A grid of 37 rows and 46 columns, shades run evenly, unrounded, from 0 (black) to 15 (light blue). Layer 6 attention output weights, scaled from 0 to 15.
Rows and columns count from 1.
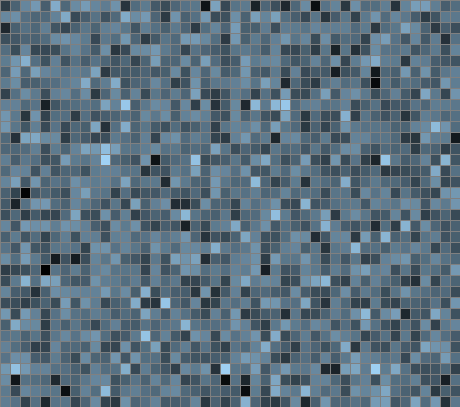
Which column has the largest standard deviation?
38
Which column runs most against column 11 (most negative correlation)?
25
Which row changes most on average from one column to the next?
15
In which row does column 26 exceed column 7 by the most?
36
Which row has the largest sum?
34
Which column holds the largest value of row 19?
31
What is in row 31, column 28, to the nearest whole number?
12
